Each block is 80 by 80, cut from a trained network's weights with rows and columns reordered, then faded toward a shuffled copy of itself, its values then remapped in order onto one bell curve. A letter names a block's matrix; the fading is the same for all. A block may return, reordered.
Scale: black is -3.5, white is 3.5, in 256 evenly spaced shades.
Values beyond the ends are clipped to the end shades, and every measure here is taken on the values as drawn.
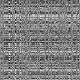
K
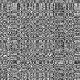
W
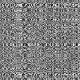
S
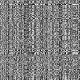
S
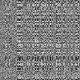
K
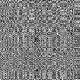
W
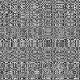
S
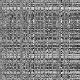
K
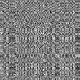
W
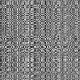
S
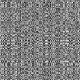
S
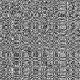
W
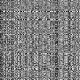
S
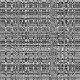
K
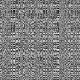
K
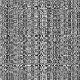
S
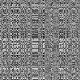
K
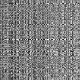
S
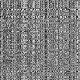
S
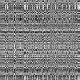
K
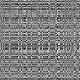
K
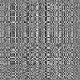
S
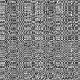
W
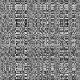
K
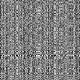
S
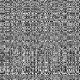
S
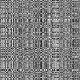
S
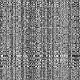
W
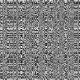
K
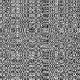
W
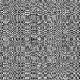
S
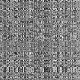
S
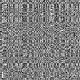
W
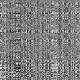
S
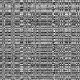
K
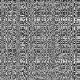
K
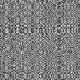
W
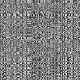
S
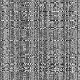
W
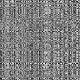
S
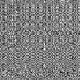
W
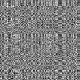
W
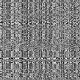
S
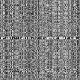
S
